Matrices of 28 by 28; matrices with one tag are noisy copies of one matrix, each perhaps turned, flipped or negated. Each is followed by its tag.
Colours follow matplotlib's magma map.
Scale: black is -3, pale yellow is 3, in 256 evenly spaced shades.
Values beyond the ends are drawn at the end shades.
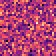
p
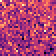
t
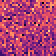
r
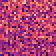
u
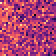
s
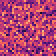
p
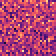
u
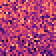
t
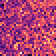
t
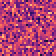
p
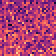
r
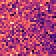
s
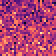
s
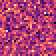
p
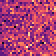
r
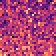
t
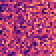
r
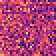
r
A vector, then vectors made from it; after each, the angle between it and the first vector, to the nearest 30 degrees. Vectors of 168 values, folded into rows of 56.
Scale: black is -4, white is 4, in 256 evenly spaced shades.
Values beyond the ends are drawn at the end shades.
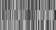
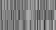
150 degrees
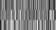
60 degrees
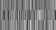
60 degrees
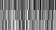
90 degrees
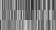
60 degrees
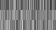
90 degrees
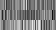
90 degrees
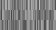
150 degrees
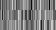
60 degrees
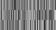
150 degrees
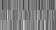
60 degrees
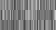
150 degrees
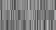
150 degrees
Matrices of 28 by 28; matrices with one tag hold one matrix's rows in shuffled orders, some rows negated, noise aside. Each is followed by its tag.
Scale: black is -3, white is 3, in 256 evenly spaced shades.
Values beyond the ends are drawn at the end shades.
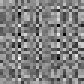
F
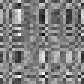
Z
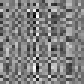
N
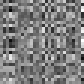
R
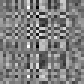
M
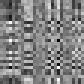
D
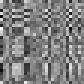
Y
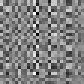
N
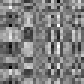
D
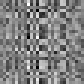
M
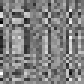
Y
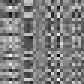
D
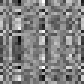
Z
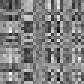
D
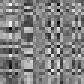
D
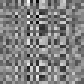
M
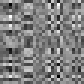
D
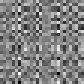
F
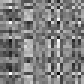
D
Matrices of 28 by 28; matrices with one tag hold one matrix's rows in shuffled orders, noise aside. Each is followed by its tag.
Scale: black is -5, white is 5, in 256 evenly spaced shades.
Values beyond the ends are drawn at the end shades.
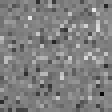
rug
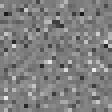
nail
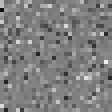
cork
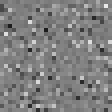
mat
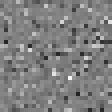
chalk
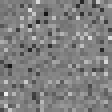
mat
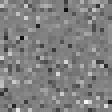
cork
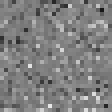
rug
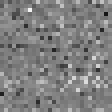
rug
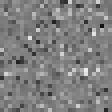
rug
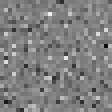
nail
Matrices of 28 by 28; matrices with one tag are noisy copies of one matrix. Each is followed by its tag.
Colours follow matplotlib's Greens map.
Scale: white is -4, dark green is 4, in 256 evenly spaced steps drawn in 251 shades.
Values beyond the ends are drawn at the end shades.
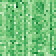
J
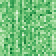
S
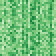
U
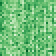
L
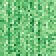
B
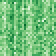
J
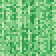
U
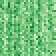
B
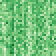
J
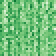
B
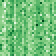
J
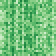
S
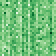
U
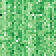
J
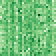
S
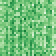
S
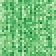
S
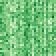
L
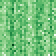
J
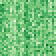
L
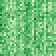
L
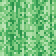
J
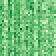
B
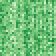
L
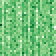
U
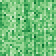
L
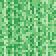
B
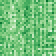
L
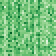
B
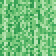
B
